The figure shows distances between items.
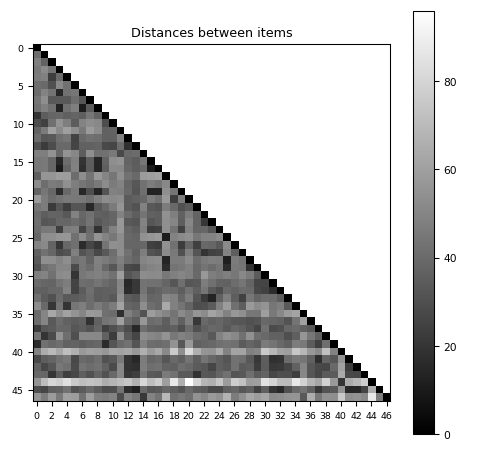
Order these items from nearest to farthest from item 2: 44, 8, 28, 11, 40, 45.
45, 8, 28, 11, 40, 44
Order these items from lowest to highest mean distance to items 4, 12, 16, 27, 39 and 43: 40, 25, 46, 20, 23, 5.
23, 5, 20, 25, 46, 40
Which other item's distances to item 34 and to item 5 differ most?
30
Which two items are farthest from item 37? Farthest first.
44, 40
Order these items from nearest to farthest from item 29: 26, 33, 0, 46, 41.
41, 0, 33, 26, 46
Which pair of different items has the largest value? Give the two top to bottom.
20, 44
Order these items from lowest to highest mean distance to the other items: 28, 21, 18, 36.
21, 36, 28, 18
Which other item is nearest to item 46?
14
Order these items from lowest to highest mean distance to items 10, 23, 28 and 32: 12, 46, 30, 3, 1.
12, 1, 30, 3, 46
